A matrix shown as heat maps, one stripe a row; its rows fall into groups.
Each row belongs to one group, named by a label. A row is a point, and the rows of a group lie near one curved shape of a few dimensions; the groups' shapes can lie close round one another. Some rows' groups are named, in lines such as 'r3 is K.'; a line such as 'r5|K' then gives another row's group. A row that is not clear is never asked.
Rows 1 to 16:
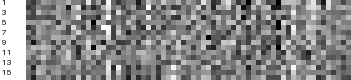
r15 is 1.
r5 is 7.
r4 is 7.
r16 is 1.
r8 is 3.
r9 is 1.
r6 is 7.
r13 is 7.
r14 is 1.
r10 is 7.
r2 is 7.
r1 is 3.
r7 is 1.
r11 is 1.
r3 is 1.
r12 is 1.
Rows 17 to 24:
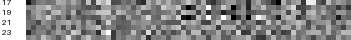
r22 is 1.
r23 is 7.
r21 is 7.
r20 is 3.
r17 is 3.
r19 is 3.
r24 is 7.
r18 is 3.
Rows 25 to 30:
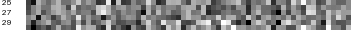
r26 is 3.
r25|1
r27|3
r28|7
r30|1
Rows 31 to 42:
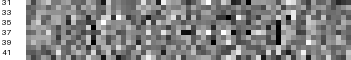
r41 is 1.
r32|1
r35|3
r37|3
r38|7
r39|7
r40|1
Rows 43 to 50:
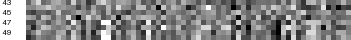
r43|3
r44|3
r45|1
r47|7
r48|3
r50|7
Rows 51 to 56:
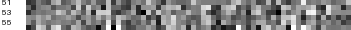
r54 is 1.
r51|1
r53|3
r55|1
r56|1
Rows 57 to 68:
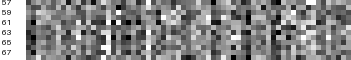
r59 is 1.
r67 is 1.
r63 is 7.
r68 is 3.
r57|7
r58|1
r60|3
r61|1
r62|1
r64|1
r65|1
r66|7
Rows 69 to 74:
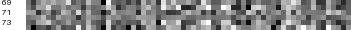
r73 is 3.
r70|3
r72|1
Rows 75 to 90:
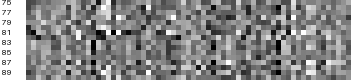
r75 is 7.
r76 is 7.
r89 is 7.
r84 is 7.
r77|3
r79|7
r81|1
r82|7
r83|7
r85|7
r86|7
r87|7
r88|3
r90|1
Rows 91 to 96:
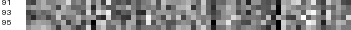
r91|3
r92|7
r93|3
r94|1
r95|7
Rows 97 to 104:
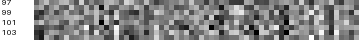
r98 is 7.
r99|1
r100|3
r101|7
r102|7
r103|3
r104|1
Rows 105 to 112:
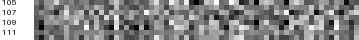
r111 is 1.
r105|3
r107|1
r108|3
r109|3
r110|1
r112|1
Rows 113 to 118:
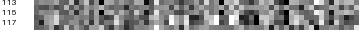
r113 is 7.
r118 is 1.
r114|1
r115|7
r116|3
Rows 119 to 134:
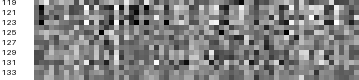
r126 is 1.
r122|1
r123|1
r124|7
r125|7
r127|7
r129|3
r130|3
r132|7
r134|1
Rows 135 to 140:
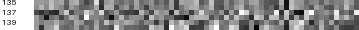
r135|7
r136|7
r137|1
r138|7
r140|3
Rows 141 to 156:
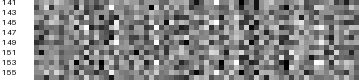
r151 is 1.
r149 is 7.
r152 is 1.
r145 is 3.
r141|3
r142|3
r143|1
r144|7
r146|7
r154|7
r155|3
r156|7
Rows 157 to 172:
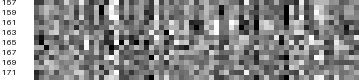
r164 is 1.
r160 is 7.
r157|7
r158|7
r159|7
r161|3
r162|3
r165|1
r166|7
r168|3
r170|7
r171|7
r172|3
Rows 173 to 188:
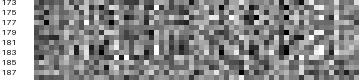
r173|1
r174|7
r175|7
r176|3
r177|7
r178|1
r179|3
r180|1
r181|7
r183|7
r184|1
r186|7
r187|3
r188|1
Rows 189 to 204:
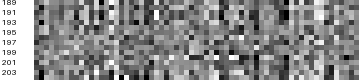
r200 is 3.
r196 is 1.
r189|7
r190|1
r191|7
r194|3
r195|3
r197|3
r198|7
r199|3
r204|1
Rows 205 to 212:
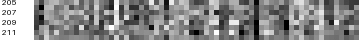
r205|3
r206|1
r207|3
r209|3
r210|3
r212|1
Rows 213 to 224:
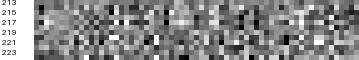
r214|1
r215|3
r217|1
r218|3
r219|7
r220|7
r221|7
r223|1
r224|7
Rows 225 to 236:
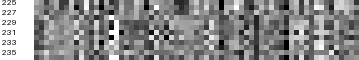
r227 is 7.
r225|7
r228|3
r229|3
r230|3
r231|7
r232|3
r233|7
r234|3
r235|3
